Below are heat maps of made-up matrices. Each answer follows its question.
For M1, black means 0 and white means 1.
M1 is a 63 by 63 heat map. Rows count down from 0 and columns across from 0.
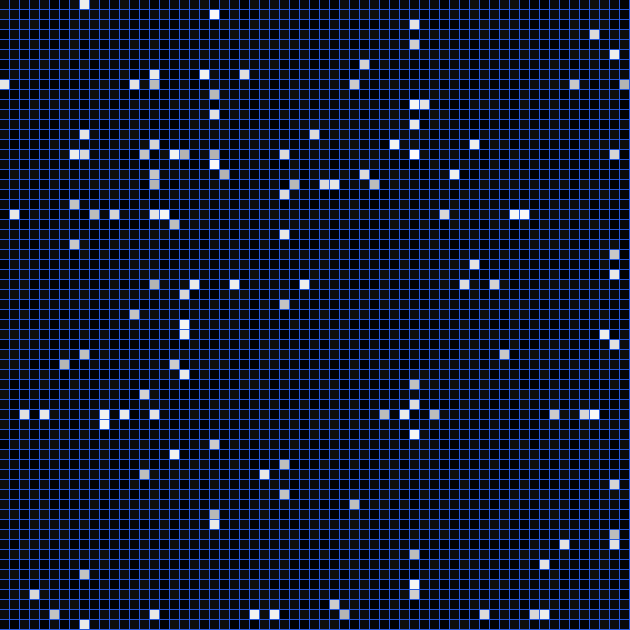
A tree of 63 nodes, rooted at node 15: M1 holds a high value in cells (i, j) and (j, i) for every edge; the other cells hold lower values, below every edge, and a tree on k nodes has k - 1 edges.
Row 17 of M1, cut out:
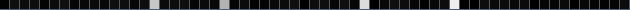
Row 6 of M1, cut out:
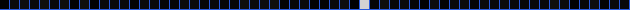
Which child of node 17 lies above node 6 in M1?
36
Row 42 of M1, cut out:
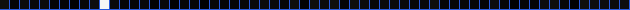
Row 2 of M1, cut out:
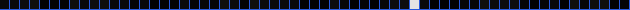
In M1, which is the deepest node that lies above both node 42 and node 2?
41
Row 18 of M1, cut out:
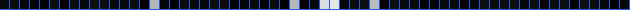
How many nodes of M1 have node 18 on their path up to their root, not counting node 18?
5
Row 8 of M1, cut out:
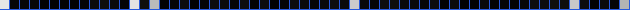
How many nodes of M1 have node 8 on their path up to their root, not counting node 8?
7
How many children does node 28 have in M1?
5
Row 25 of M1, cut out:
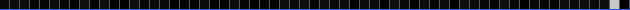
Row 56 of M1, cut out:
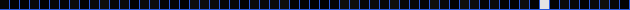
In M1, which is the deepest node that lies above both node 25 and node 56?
61
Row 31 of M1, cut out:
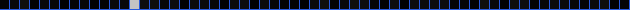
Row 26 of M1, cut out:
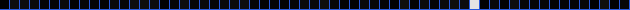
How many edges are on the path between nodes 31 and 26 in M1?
6
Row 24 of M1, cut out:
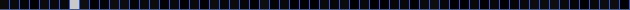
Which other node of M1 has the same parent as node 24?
20
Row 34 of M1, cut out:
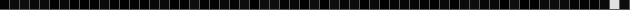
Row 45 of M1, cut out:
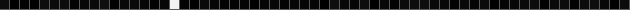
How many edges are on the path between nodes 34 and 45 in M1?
4
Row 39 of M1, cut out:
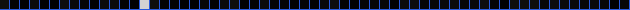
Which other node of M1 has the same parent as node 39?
47
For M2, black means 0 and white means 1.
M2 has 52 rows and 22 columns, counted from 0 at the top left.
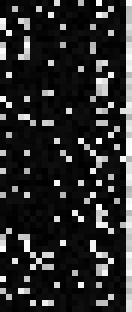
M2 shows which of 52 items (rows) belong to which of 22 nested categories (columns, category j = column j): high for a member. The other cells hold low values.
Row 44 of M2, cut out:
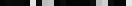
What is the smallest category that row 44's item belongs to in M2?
5
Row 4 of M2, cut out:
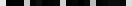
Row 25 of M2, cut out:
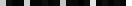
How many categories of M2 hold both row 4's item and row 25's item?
5
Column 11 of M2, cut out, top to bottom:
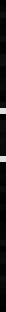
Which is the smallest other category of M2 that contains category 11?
20
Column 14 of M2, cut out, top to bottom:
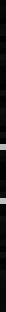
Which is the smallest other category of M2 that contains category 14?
19
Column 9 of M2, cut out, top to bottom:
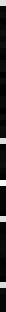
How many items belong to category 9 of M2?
5
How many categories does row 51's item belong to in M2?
1
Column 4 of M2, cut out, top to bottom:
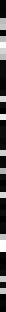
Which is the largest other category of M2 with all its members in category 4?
0
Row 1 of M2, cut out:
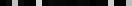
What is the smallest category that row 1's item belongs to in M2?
6
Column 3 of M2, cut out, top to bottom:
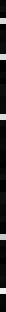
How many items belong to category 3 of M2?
5
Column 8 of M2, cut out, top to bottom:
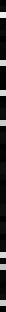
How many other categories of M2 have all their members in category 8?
2
